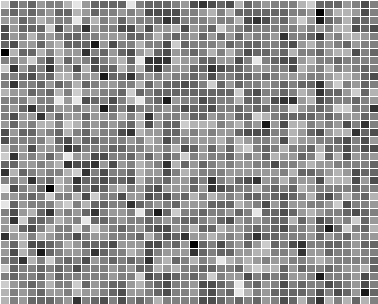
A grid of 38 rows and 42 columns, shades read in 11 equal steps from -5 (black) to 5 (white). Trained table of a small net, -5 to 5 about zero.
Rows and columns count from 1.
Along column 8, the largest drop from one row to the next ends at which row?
21
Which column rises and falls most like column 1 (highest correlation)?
10
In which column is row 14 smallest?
12
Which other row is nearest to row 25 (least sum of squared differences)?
29
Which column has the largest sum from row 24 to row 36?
1
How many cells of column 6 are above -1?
26
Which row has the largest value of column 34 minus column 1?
7
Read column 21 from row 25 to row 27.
-1 1 0
